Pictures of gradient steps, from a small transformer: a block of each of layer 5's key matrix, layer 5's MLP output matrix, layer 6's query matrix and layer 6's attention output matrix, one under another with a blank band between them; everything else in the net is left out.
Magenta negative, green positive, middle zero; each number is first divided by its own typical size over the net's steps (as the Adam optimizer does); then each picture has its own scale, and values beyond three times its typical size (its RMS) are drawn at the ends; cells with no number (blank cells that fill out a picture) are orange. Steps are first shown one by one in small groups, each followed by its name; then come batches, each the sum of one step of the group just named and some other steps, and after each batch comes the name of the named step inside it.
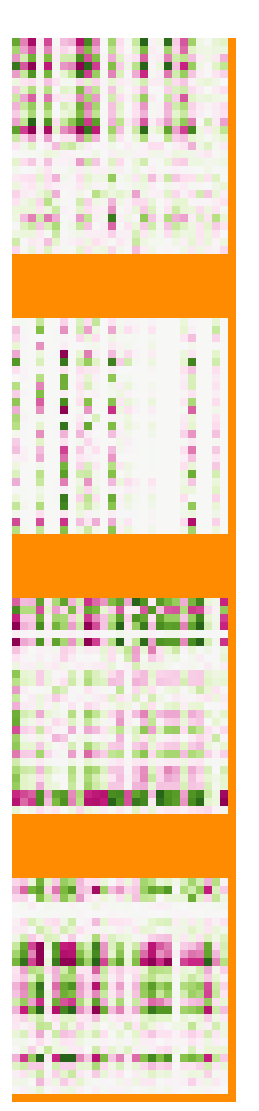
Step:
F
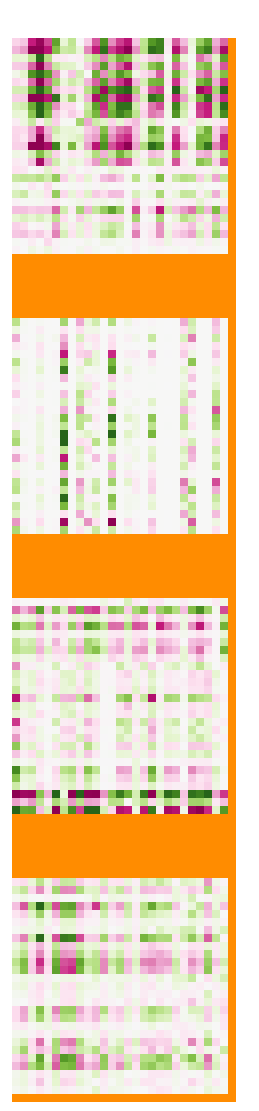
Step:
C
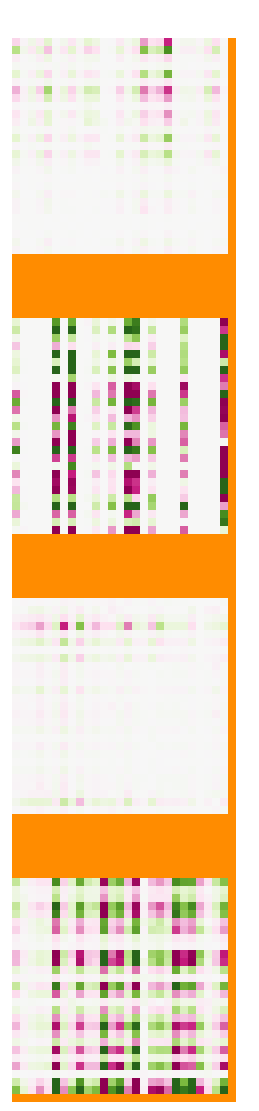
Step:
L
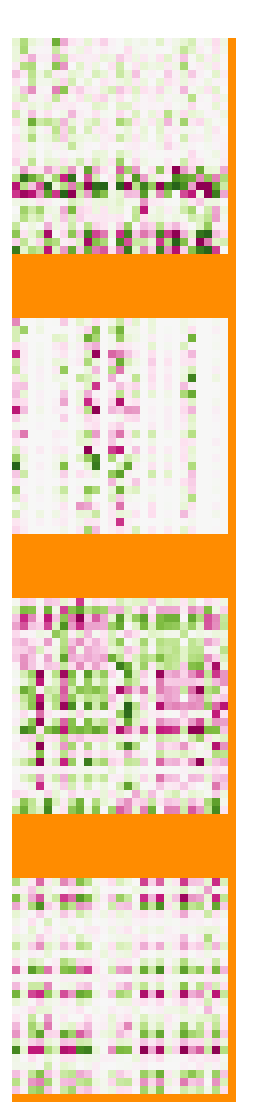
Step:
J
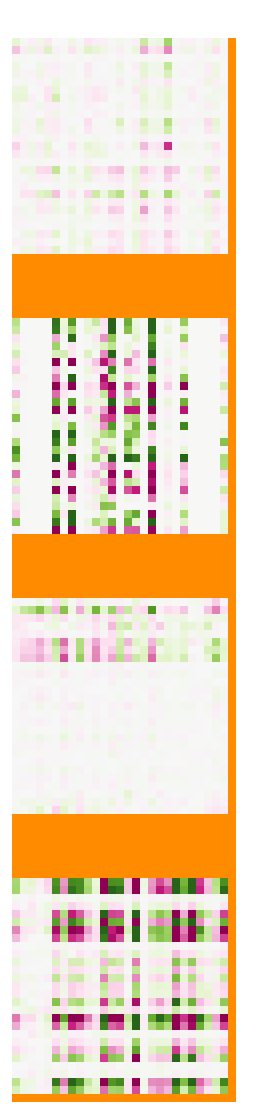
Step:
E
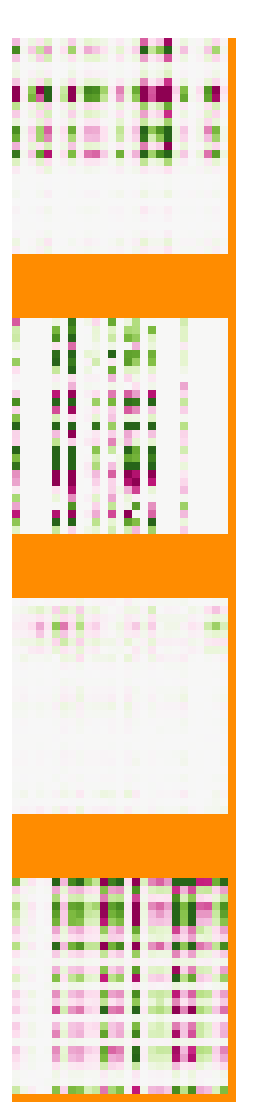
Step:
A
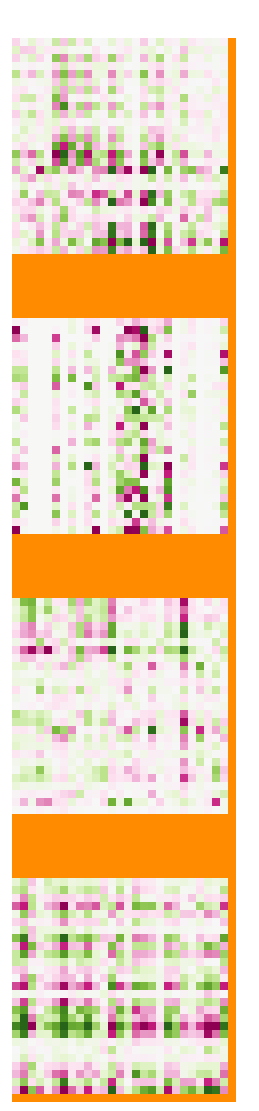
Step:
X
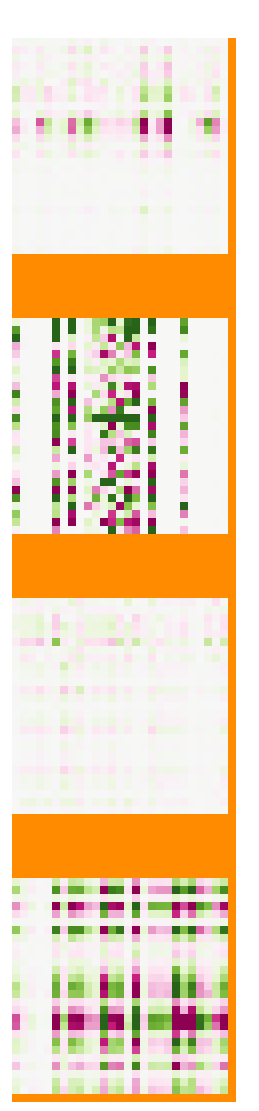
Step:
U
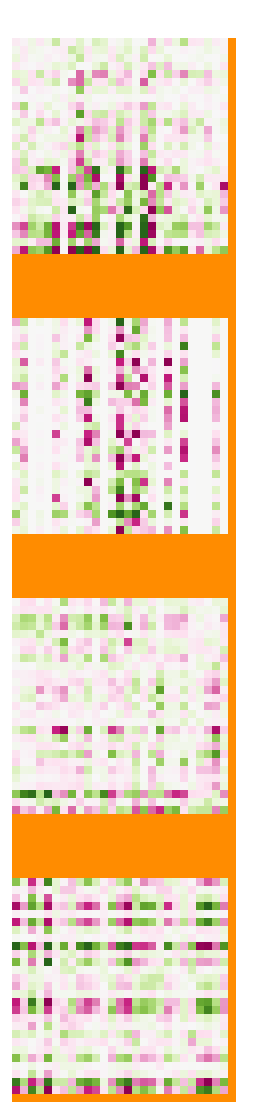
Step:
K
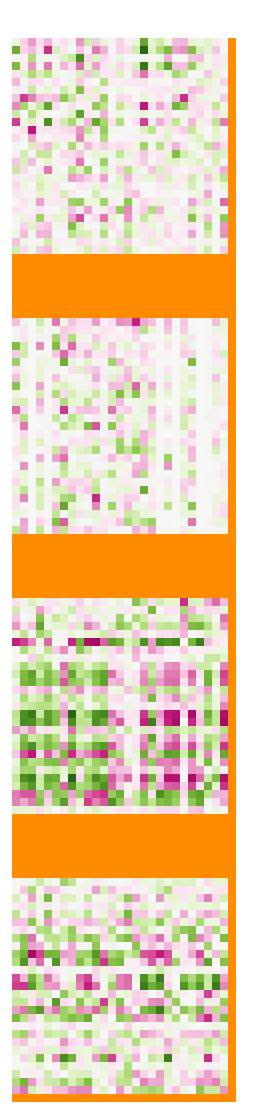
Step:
F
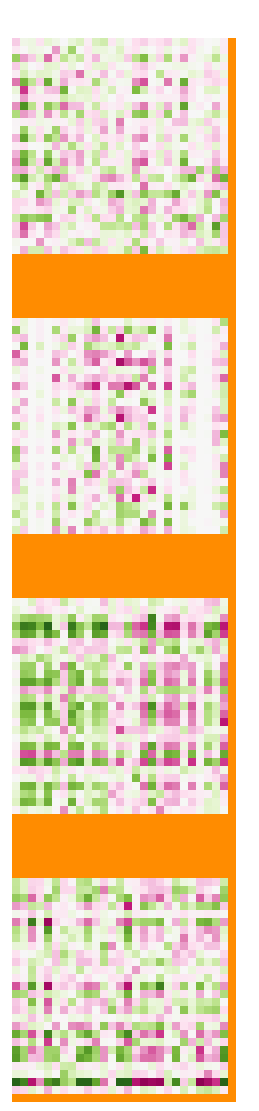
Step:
K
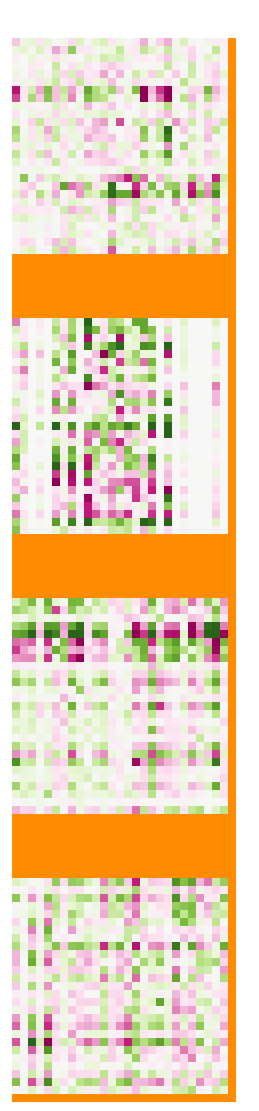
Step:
A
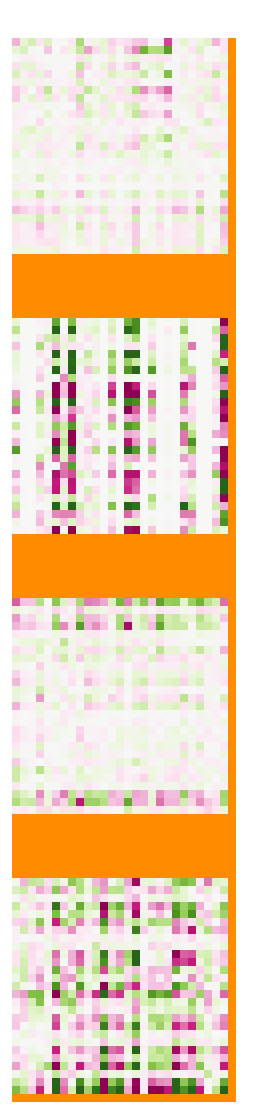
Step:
L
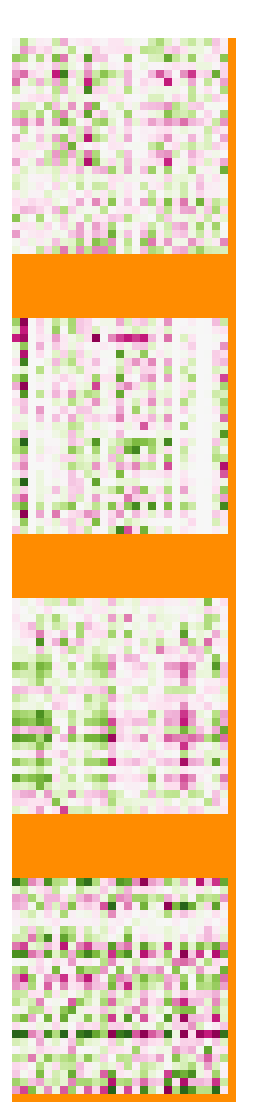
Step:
X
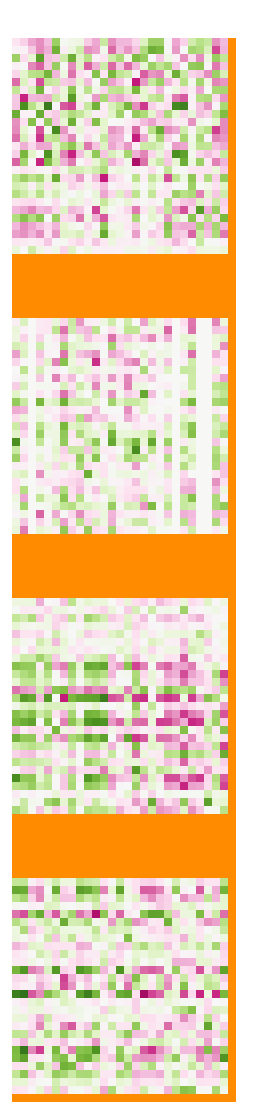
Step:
C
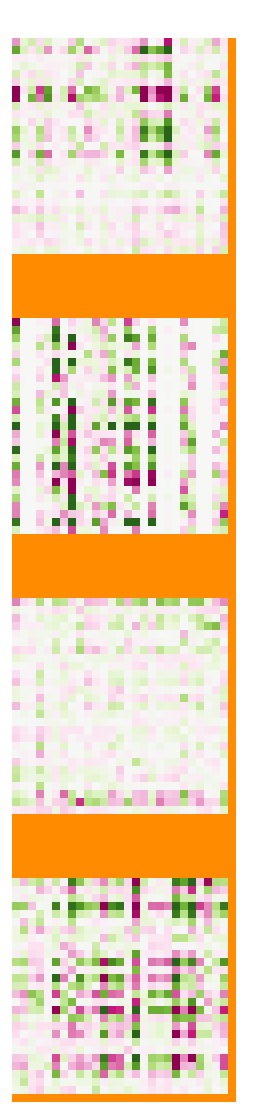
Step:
A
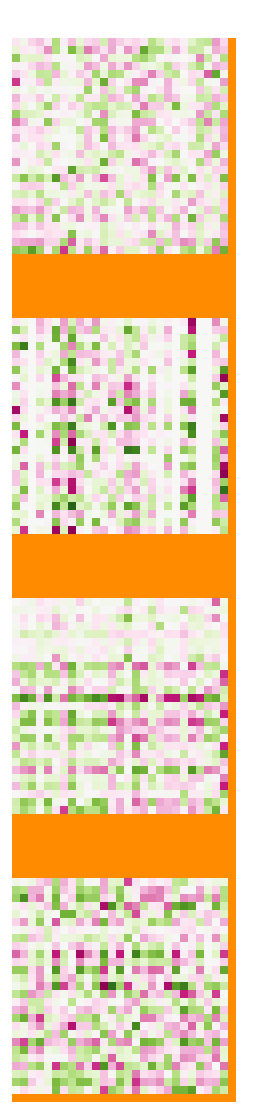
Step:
L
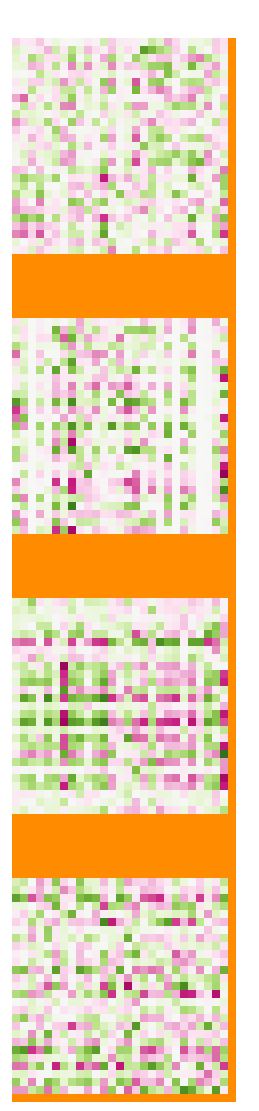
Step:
L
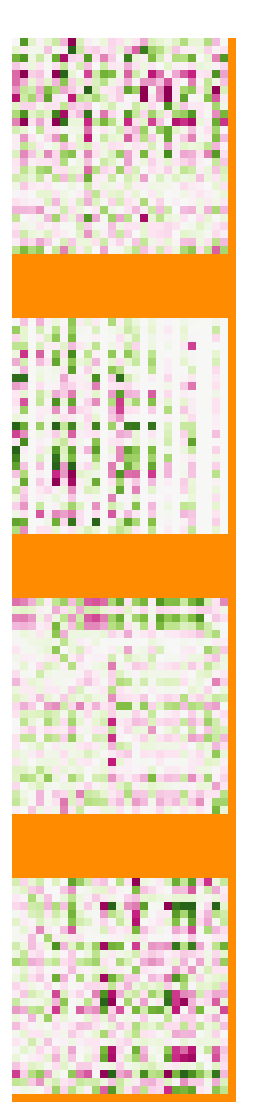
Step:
A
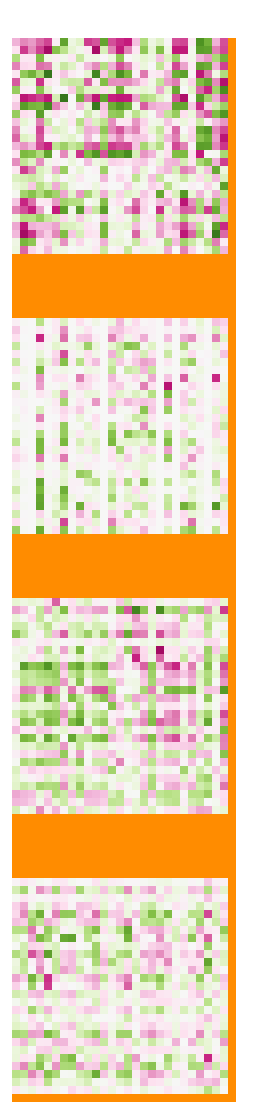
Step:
C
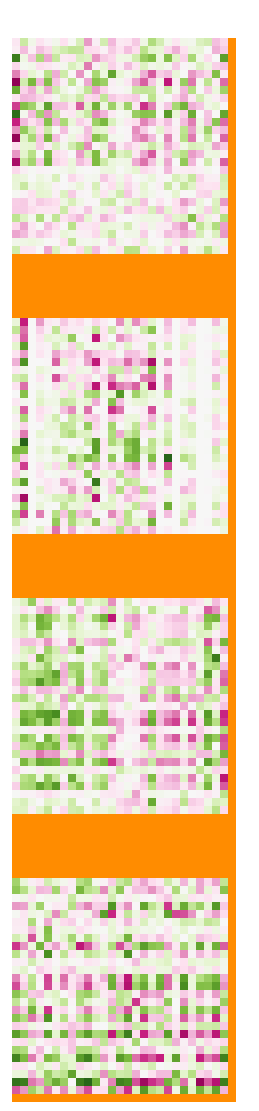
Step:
E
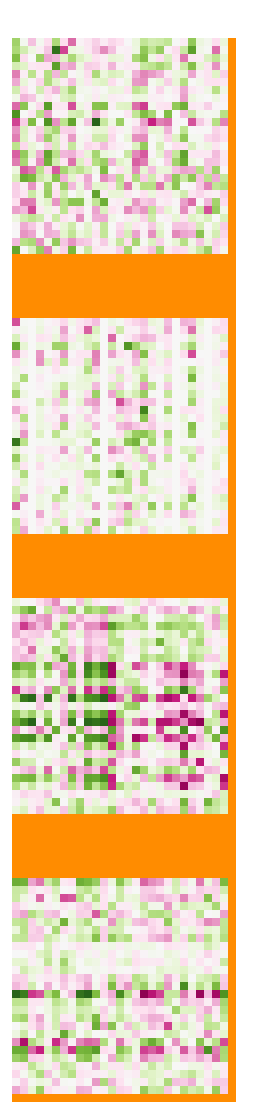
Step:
J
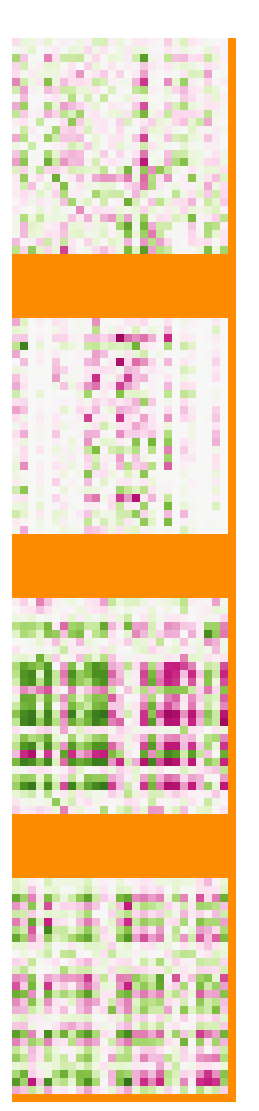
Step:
K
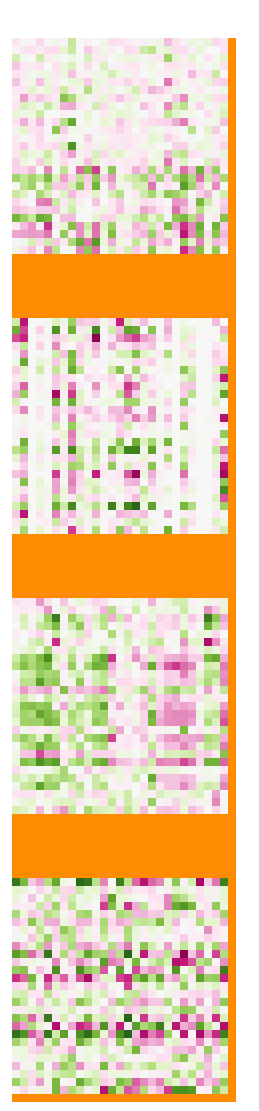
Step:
L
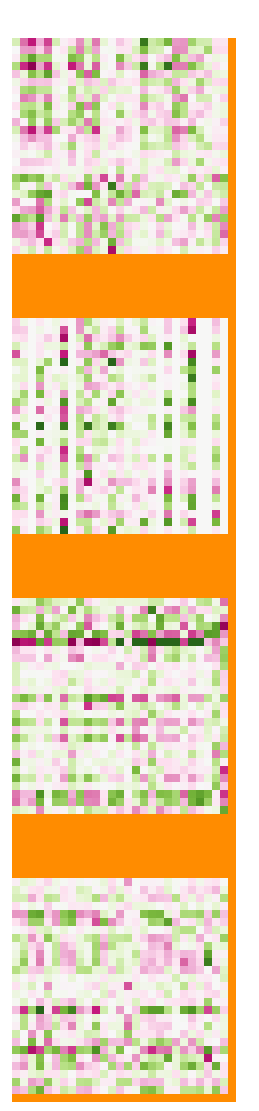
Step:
F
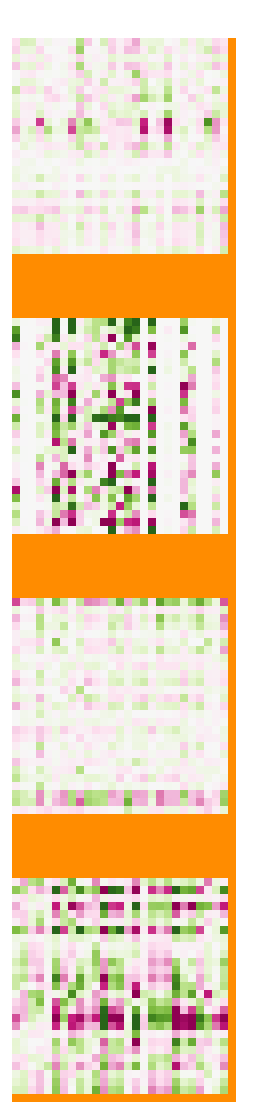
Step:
U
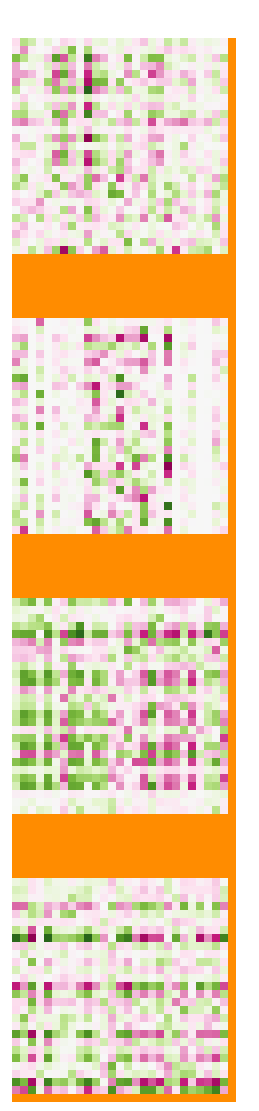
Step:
X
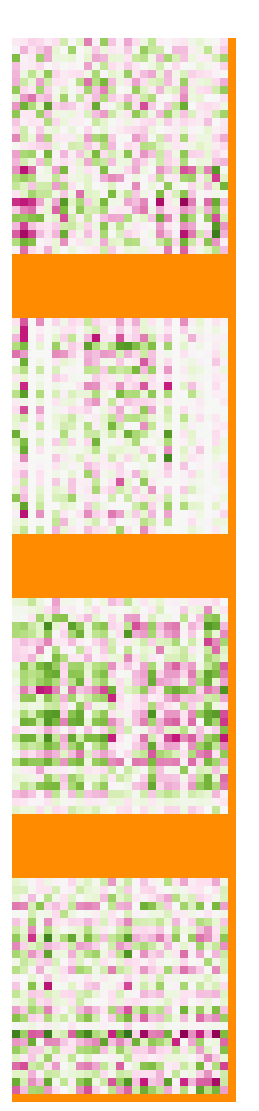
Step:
C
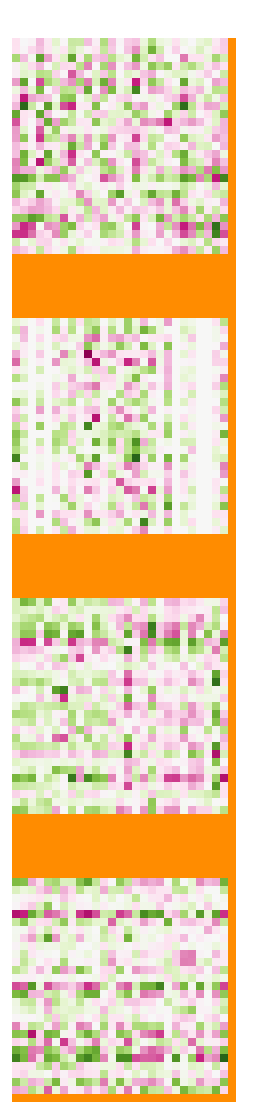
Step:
C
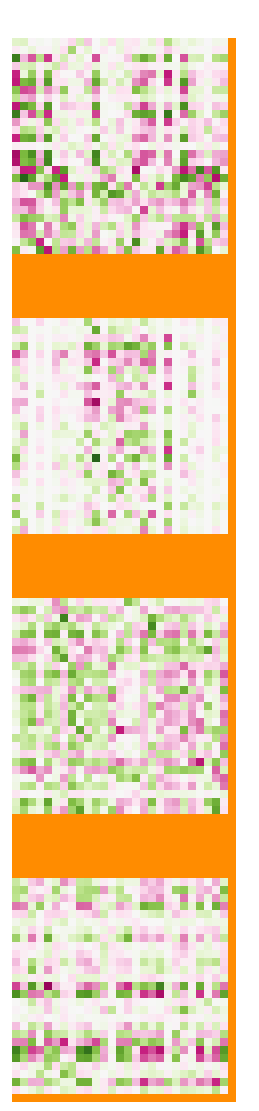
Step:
J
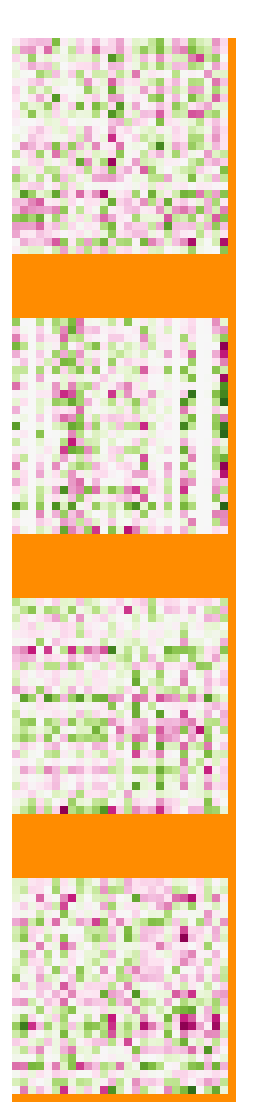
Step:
X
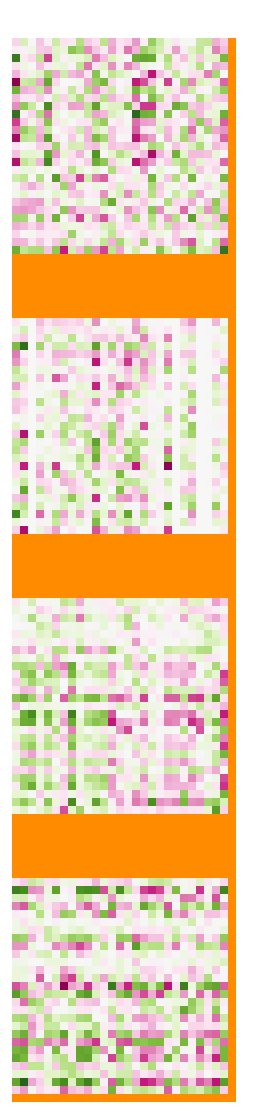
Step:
X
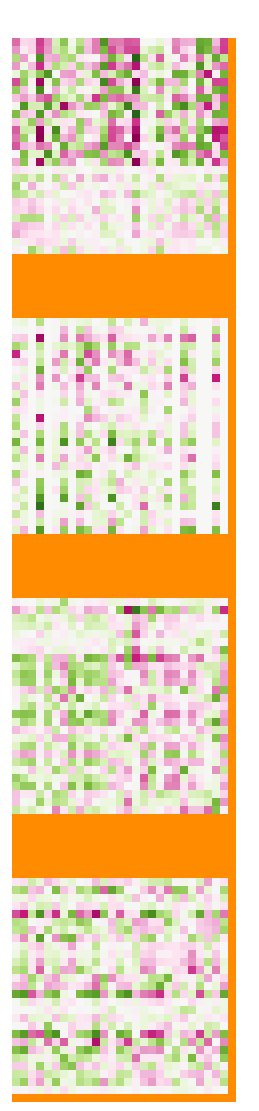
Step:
C
